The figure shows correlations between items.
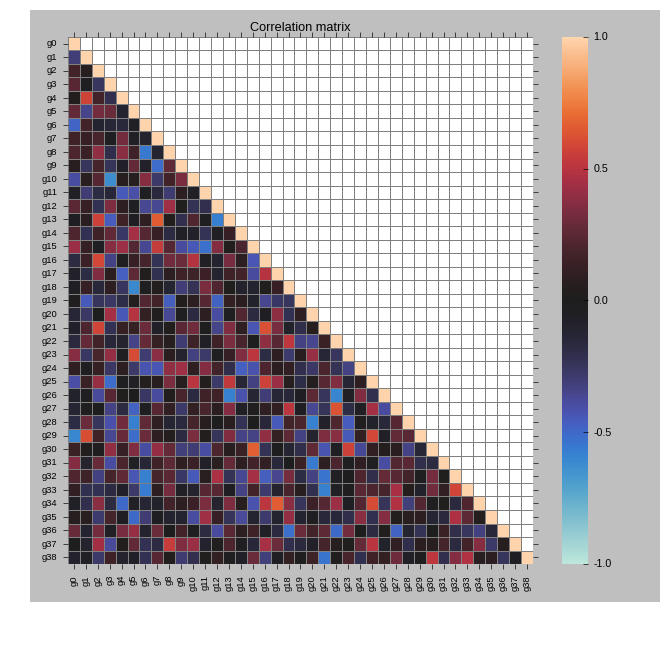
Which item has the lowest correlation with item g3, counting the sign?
g10
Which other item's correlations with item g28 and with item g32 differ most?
g6
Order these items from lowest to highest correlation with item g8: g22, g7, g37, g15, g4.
g7, g22, g15, g4, g37
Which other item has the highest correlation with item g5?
g23
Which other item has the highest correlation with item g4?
g1
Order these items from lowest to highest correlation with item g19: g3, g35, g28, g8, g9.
g8, g3, g35, g9, g28
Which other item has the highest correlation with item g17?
g34
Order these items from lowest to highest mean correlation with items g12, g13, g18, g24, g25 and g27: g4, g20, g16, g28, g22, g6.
g20, g6, g4, g28, g16, g22
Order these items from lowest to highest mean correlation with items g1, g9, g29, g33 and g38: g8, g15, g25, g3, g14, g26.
g14, g3, g15, g26, g8, g25
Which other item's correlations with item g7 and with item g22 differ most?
g36
